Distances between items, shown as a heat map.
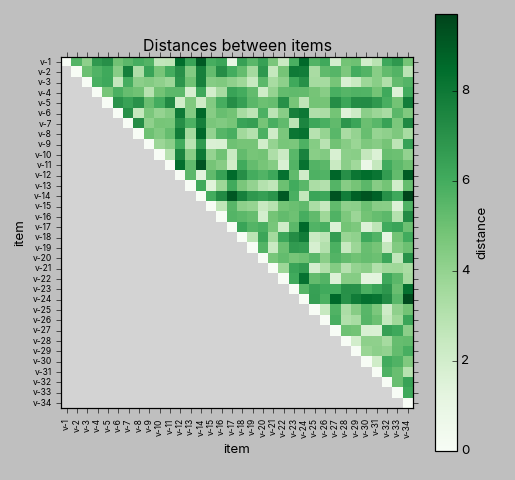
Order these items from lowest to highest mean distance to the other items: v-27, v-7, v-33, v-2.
v-33, v-27, v-2, v-7
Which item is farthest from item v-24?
v-34
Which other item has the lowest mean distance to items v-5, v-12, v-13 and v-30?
v-15
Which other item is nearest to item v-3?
v-28
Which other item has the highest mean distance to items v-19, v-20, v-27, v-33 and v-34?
v-14
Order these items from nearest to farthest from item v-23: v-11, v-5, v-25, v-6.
v-5, v-11, v-25, v-6
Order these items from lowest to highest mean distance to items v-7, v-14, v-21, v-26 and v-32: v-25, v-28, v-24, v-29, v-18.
v-25, v-18, v-28, v-29, v-24
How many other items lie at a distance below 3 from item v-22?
7
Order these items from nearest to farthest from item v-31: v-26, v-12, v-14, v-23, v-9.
v-9, v-26, v-23, v-12, v-14
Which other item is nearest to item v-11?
v-30
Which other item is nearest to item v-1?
v-17
